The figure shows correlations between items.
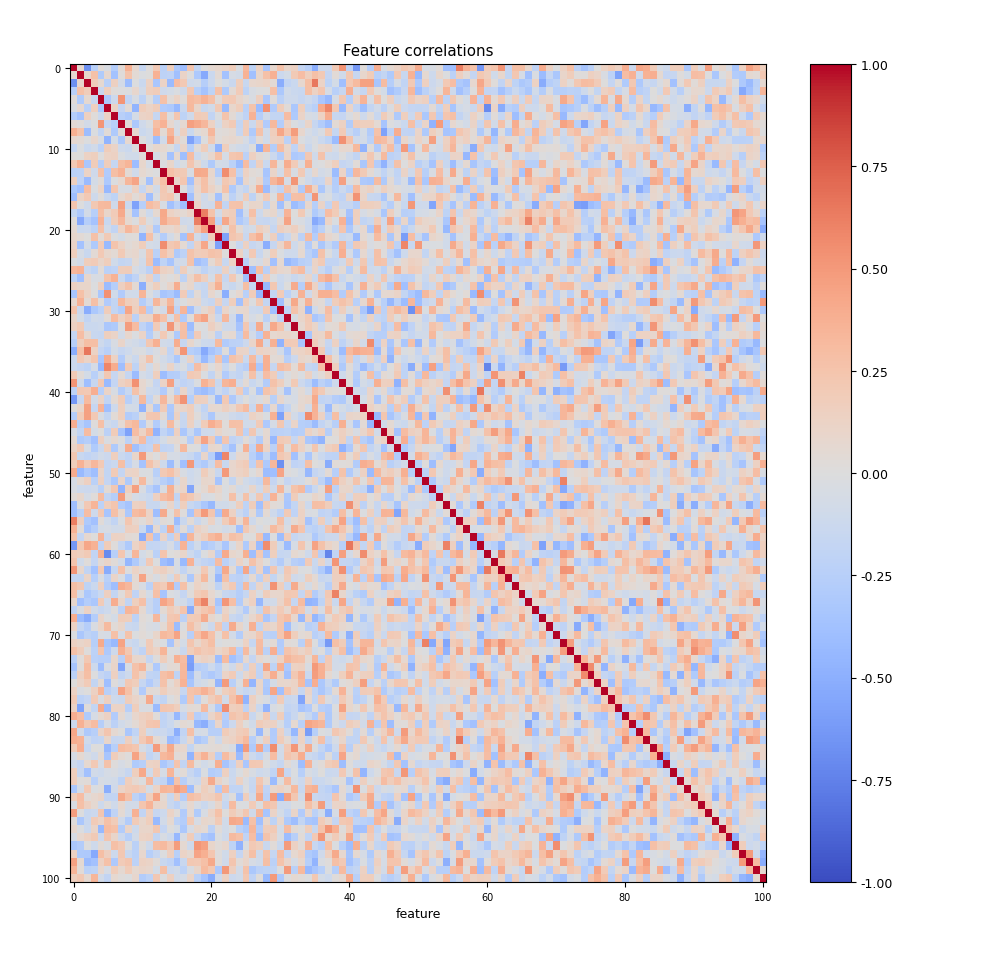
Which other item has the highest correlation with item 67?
73
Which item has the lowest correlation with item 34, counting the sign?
82
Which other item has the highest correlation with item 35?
2
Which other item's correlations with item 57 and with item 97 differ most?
100
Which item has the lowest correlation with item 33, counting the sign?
78
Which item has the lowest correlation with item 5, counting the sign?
60
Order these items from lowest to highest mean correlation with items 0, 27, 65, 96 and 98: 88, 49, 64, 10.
10, 49, 64, 88
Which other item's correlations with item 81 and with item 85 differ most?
66
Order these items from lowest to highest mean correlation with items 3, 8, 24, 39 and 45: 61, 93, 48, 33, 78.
33, 61, 48, 93, 78
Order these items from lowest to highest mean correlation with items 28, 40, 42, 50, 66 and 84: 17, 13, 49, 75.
17, 49, 13, 75
